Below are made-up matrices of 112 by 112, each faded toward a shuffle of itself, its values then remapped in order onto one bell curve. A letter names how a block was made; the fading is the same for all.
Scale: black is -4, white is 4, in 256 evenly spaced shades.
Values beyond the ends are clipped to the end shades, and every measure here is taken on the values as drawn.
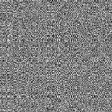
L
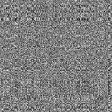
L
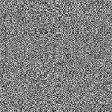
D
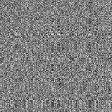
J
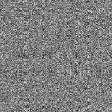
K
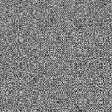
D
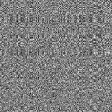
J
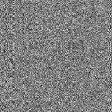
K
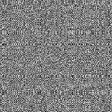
L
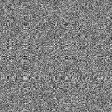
D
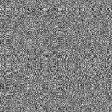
L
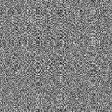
D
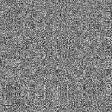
K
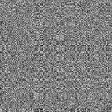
J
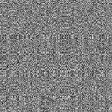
J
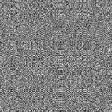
J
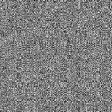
D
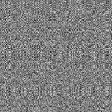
J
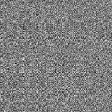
L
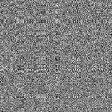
L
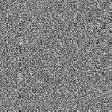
K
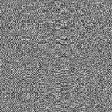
J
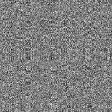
K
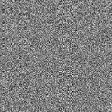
K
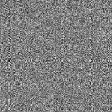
K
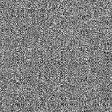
K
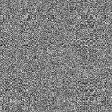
D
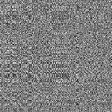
J
